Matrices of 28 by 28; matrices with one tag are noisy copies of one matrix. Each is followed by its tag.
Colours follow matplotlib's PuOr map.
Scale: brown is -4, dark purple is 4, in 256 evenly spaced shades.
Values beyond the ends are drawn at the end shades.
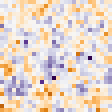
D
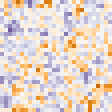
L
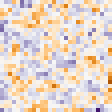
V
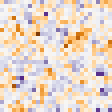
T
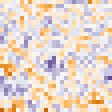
D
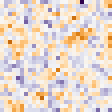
T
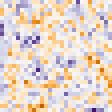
V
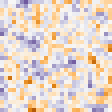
V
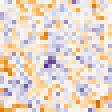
D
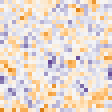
D
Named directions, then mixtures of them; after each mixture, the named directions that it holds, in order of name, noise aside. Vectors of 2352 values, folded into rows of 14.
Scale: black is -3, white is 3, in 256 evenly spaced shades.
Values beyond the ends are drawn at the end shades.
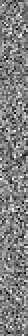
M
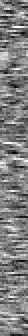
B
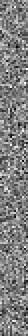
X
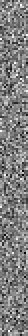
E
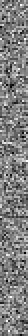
B, E.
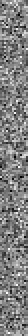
B, M.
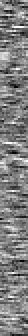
B.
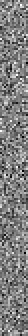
E.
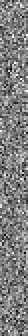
E.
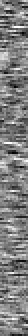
B.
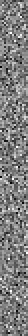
E, M.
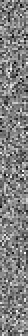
E.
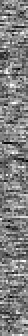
B, E.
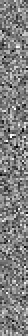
M, X.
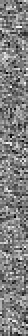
B, X.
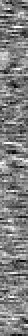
B.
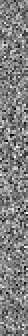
M, X.
